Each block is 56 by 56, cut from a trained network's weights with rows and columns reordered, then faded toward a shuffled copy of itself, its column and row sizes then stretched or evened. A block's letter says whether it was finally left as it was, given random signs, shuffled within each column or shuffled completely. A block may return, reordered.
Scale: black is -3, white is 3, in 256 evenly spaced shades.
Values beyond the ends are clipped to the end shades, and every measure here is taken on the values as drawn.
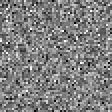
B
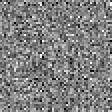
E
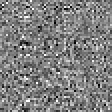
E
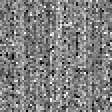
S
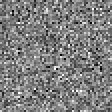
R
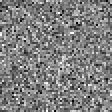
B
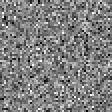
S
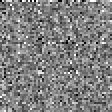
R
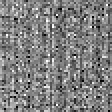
E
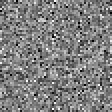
S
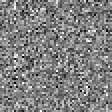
R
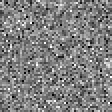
B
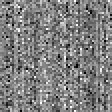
S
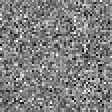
R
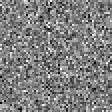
S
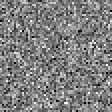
B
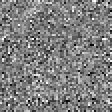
R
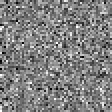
R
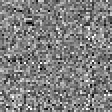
R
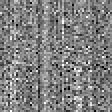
E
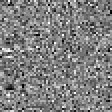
E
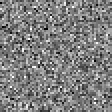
B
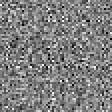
E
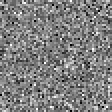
B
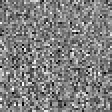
E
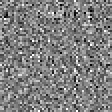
E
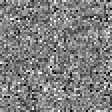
R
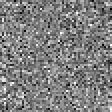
S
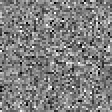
R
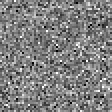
B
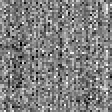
S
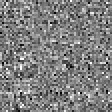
E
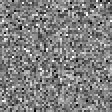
B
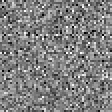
E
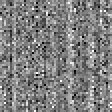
S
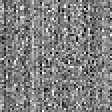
E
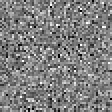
R
